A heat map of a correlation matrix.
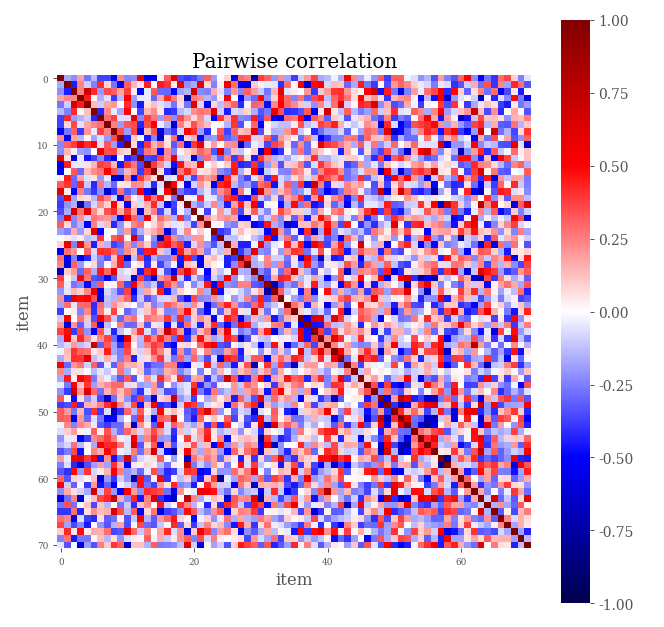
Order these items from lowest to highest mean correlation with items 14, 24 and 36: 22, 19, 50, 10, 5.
50, 5, 19, 22, 10
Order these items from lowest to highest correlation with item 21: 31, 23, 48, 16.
31, 48, 23, 16
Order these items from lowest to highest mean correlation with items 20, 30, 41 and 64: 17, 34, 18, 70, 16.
70, 17, 16, 18, 34
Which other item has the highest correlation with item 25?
45
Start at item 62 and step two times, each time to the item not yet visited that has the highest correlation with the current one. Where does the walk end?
5
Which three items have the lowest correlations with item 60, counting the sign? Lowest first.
24, 11, 6
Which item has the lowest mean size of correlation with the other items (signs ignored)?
44
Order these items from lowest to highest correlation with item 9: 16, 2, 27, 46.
16, 2, 46, 27
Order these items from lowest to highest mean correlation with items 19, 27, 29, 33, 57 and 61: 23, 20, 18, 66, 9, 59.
18, 66, 20, 9, 59, 23
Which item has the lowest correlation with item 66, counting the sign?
2
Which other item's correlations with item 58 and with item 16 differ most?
19
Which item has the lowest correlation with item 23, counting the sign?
38
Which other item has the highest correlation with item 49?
63
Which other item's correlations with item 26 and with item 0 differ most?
29
